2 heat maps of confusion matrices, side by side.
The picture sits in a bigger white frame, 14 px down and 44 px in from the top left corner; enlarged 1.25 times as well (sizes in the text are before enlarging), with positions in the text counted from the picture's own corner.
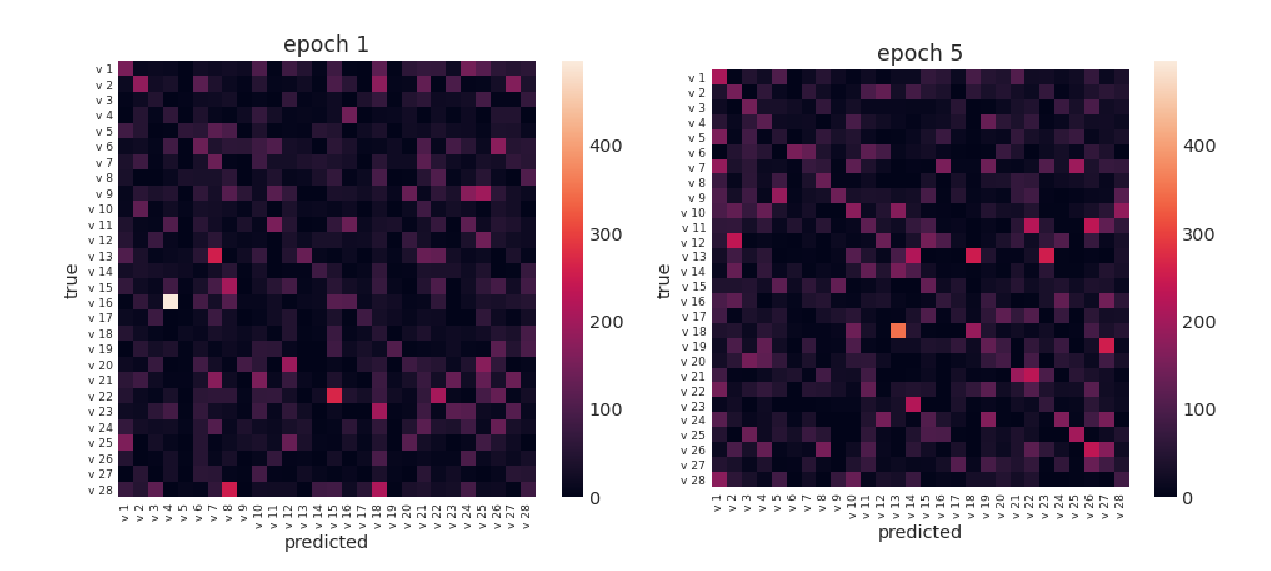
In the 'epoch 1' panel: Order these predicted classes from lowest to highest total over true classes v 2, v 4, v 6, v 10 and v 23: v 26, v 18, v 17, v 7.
v 17, v 7, v 26, v 18
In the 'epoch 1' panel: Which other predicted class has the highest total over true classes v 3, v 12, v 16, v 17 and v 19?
v 4
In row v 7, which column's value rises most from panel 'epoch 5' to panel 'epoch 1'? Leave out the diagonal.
v 21
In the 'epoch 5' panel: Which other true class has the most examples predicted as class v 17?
v 27
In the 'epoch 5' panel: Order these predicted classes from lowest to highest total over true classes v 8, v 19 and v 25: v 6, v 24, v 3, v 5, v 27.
v 6, v 24, v 5, v 3, v 27
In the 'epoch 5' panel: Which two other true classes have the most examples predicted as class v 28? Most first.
v 10, v 9
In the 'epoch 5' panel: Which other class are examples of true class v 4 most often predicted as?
v 19
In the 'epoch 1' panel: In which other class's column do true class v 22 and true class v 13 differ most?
v 15
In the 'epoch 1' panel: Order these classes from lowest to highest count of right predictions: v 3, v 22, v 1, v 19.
v 3, v 19, v 1, v 22
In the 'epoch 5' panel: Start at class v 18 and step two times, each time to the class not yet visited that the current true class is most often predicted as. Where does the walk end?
v 23
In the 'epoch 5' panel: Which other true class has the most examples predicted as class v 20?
v 17
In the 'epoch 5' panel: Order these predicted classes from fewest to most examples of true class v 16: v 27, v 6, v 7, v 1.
v 6, v 7, v 1, v 27
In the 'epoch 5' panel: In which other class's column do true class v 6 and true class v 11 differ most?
v 22
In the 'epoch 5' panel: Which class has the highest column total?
v 1
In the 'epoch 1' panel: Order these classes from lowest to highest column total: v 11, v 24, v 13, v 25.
v 13, v 11, v 24, v 25
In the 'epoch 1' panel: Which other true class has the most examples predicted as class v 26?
v 6
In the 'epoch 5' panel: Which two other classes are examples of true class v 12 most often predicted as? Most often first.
v 2, v 15
